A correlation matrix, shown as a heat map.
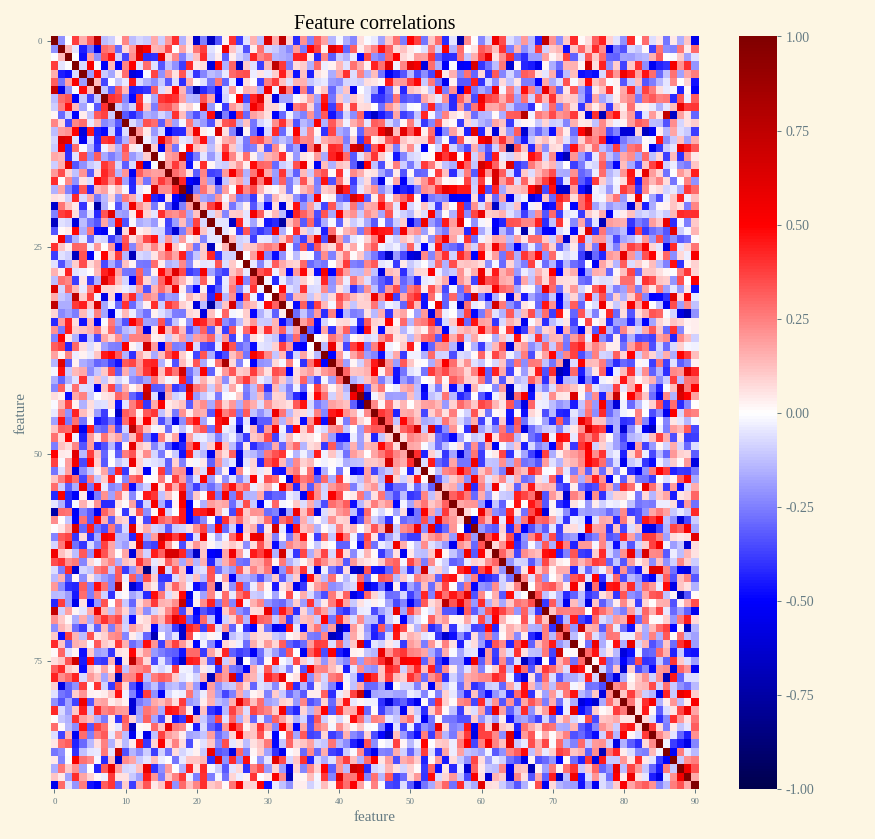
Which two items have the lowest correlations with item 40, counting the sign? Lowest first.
71, 72
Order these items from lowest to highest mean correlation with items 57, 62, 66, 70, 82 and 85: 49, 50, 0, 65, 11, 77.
11, 49, 50, 65, 77, 0
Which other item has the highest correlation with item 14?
18
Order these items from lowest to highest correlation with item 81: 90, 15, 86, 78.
15, 86, 78, 90
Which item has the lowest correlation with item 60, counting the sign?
74
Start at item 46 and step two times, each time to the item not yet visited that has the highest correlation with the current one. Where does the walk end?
24
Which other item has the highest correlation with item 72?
48
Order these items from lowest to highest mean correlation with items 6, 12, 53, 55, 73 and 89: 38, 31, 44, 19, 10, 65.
19, 44, 10, 31, 65, 38
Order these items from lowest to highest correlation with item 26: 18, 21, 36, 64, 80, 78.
36, 21, 78, 64, 18, 80
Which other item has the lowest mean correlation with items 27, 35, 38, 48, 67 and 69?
13
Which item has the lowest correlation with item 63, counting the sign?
22
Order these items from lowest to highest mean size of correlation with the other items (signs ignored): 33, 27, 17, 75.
27, 33, 17, 75
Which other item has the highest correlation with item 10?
37
